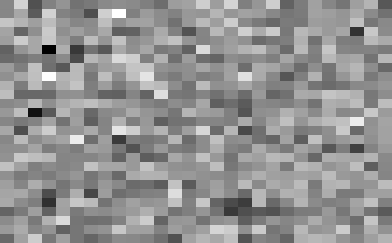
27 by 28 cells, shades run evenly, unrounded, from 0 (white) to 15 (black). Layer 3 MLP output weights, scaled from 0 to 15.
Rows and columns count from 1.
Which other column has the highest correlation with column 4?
8
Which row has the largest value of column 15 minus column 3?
9
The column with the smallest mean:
15
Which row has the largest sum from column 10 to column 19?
24
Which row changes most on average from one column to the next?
6
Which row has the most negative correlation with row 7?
16
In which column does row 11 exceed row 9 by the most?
4
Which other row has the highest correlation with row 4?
17
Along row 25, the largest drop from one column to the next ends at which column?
27
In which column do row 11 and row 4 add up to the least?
12
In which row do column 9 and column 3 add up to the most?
13
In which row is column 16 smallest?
26
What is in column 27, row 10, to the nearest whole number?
7
